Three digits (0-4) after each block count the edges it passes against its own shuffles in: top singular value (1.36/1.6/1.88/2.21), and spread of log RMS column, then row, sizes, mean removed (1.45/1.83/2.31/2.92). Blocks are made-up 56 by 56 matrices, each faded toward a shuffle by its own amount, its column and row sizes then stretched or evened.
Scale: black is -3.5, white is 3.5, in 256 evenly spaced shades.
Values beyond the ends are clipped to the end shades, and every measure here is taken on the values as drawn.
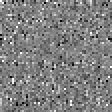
1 0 2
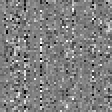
1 4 0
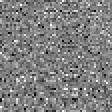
3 0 1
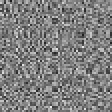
4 1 1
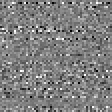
1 0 4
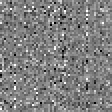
0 3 1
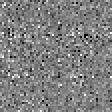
0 2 2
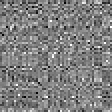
4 0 2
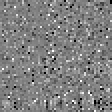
1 2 0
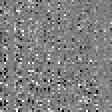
2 4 2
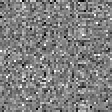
3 1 0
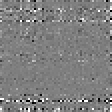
4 2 4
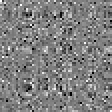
4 2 0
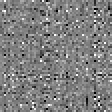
2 3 2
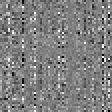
3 4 2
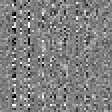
4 4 1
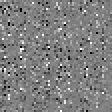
0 3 1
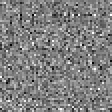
2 0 2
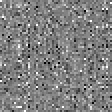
3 2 0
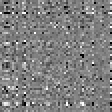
4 3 3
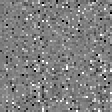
1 2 0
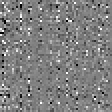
2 4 1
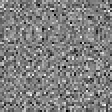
4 0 1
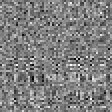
4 1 3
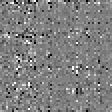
0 3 3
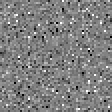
0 1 0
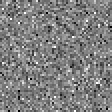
1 0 0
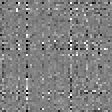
4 3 3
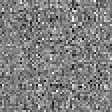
3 2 0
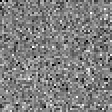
1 0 1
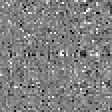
3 1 2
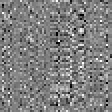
4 4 0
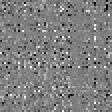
0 3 3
